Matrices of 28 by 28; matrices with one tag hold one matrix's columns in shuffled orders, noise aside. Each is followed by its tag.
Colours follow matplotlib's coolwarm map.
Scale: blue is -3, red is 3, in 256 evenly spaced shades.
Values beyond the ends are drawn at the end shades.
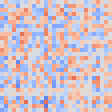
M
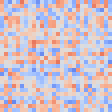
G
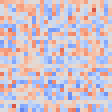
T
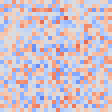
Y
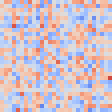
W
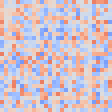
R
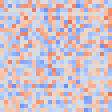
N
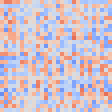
R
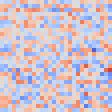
Y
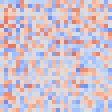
N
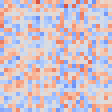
W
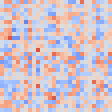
R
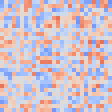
G
